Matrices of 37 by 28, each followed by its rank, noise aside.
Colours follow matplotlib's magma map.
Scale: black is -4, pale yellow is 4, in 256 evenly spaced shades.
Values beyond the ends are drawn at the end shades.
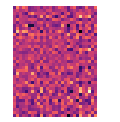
four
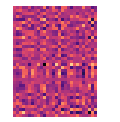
three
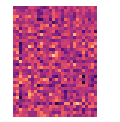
six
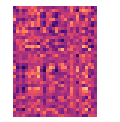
four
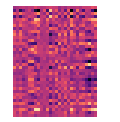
three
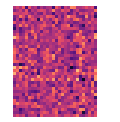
eight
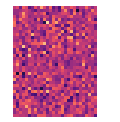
eight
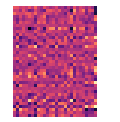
three
